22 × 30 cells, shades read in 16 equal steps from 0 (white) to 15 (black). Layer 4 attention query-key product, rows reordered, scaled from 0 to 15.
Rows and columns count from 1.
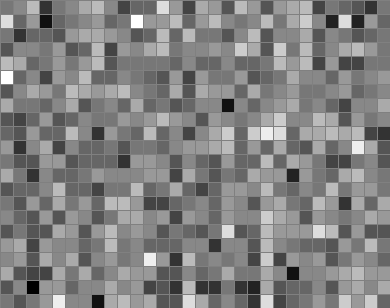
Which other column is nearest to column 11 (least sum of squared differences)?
29
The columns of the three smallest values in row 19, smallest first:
12, 21, 15
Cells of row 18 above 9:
4
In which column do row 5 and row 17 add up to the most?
27
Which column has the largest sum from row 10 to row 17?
2
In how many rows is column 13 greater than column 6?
12
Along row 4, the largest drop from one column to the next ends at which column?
22
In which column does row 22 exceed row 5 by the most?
8
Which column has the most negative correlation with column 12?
30
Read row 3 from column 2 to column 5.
12 9 9 10
